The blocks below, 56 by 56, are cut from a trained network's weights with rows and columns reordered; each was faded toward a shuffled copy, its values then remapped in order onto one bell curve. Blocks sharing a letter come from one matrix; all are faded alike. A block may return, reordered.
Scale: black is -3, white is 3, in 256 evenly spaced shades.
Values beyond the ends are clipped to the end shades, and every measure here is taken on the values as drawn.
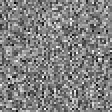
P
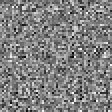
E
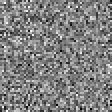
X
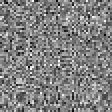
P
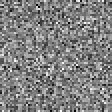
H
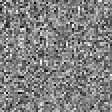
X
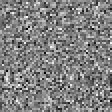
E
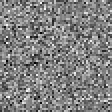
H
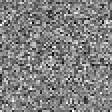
E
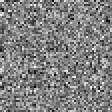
X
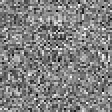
P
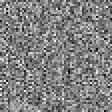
P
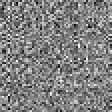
P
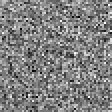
H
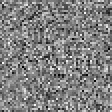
H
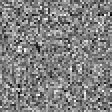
E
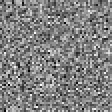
X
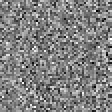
X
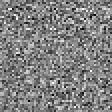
E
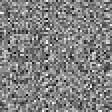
P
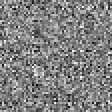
E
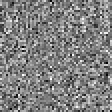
P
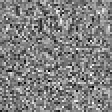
H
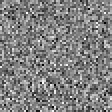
H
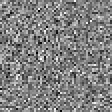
P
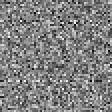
E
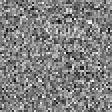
H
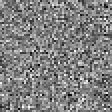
E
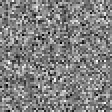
H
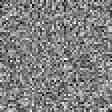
X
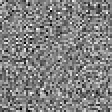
P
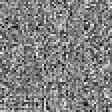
X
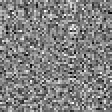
P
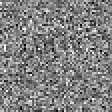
X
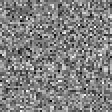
H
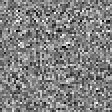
E
